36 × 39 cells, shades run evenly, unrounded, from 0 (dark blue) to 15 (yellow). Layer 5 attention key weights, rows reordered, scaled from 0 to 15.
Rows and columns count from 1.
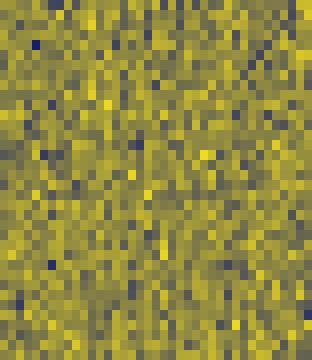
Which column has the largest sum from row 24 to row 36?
32
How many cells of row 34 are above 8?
24
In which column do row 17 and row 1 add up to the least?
7
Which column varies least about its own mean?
2
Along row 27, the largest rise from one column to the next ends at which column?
8
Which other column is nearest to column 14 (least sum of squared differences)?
29
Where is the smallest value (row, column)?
5, 5
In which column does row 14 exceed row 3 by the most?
23
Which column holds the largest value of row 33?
30
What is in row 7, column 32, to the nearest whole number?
3
